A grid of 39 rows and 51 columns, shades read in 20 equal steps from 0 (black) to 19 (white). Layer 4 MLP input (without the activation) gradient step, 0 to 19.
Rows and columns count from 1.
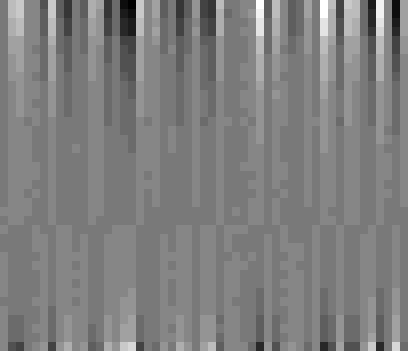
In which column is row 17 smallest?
17
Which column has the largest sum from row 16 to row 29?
41
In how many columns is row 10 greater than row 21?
10
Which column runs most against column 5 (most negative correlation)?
22
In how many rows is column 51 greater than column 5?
14
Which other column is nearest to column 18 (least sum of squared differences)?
3
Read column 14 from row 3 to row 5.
5 5 7
